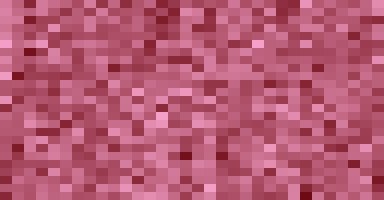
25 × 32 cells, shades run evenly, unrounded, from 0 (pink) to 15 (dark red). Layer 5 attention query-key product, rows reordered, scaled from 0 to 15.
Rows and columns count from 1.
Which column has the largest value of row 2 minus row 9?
18
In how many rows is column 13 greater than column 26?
10
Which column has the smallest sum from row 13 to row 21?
14
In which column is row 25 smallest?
13
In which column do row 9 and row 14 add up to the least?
24
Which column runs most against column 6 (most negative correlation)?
19
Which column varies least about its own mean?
29
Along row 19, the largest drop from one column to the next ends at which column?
3
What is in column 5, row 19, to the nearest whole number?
4
